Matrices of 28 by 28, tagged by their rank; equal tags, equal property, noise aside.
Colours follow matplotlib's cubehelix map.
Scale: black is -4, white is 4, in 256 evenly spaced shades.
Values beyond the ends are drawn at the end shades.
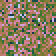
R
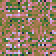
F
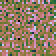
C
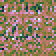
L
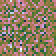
C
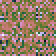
L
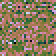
C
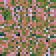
C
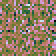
L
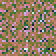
F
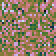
R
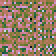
C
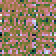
F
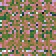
L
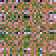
F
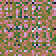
L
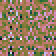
L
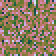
R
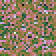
C
